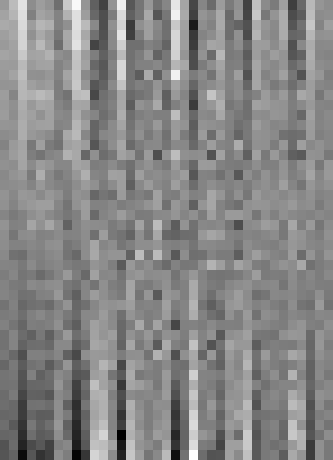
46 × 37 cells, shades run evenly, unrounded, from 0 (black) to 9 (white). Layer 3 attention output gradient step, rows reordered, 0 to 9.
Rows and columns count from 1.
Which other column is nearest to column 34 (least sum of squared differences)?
26
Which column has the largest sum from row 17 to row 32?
18
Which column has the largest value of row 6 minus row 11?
20
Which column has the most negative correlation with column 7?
8
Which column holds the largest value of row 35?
22
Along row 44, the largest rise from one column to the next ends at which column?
15
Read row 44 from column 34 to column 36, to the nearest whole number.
6 3 4
